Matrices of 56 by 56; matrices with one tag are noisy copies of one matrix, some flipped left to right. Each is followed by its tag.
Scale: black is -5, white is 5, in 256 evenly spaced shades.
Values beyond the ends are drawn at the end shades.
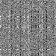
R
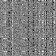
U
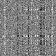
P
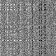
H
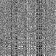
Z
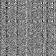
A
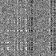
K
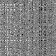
H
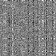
U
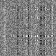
P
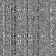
P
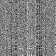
Z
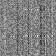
P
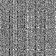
R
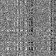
K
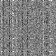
U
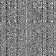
A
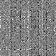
R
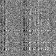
K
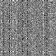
U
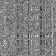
P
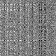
H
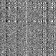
A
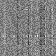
P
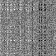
H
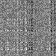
K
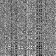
Z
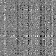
P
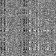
K
